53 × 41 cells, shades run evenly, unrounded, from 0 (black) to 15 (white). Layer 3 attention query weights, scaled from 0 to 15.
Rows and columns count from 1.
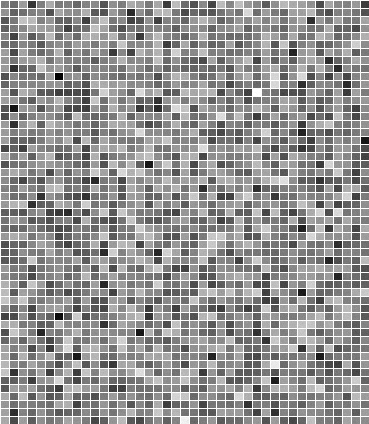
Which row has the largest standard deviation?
12
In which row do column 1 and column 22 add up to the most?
38
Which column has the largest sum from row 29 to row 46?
14
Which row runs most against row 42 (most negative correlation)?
37
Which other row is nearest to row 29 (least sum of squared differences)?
17
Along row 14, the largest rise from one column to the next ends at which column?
3
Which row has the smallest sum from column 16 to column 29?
39
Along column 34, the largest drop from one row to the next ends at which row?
11
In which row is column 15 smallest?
2
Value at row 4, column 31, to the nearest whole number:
7
